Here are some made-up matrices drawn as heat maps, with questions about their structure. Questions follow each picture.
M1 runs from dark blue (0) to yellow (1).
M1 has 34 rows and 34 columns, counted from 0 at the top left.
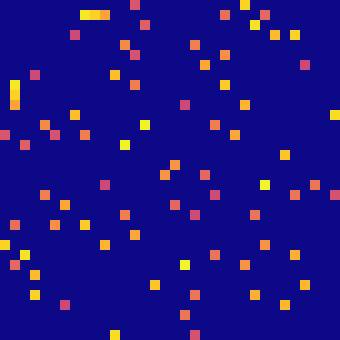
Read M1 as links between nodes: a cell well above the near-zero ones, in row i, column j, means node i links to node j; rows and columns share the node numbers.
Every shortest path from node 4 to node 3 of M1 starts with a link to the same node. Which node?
node 19
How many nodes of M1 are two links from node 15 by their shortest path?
1
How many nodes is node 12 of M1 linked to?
3
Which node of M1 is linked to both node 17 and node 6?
node 20
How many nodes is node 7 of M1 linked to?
2
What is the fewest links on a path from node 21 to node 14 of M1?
2
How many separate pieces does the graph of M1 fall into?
4
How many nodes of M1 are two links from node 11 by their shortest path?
2
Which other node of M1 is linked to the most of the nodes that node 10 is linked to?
node 26
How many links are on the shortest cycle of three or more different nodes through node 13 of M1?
4
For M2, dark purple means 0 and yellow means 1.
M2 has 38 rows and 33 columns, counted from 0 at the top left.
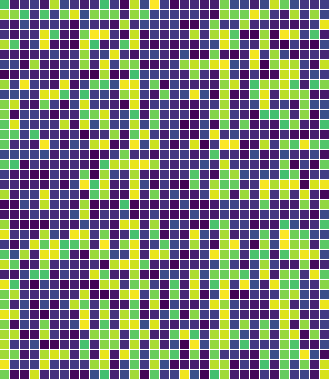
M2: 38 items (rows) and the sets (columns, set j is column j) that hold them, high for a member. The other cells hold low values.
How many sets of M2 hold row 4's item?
10
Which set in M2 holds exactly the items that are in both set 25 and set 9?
2
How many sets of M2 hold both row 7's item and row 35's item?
5
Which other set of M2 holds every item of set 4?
26
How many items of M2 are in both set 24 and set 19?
3
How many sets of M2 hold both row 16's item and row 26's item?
7
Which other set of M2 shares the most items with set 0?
13
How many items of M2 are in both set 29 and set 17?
5
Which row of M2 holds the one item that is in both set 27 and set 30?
11
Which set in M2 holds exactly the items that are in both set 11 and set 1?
14
